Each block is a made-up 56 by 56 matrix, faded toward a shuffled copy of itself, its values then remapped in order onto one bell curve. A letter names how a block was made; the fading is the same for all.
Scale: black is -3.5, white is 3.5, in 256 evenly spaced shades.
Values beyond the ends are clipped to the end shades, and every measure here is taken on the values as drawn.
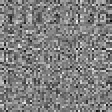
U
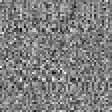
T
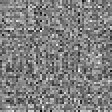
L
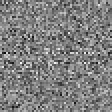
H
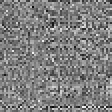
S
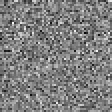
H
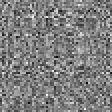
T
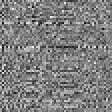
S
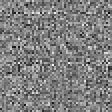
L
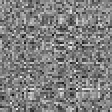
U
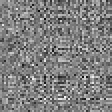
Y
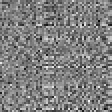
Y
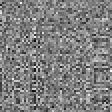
U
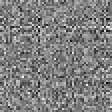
U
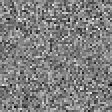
H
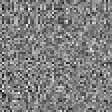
U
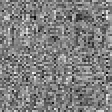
L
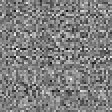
Y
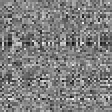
S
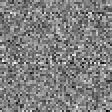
H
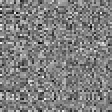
T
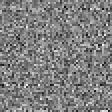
H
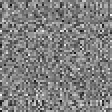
T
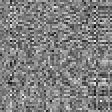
U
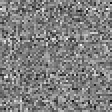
H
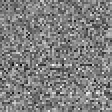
H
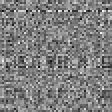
S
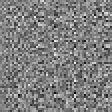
U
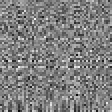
S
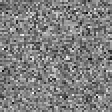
H
